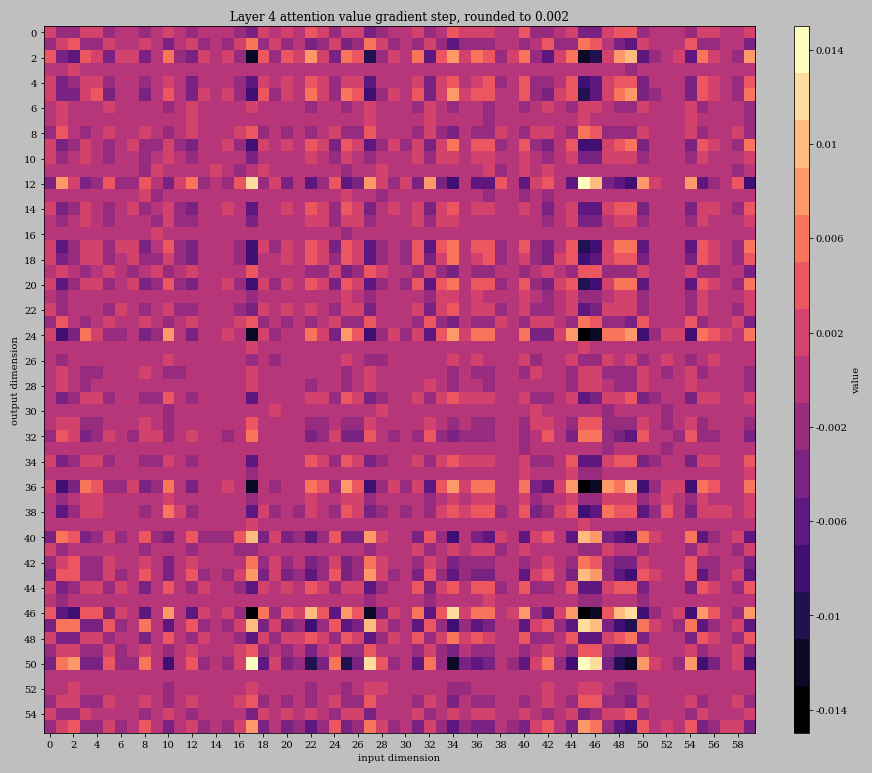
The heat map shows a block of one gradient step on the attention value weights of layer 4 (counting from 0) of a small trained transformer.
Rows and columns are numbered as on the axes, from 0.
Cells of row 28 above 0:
8
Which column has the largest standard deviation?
45
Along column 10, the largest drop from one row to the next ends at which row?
47
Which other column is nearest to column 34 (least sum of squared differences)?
49
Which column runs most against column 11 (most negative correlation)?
7
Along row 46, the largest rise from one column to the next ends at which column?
18
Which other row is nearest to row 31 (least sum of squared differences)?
27
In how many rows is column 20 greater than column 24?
21
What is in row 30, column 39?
0
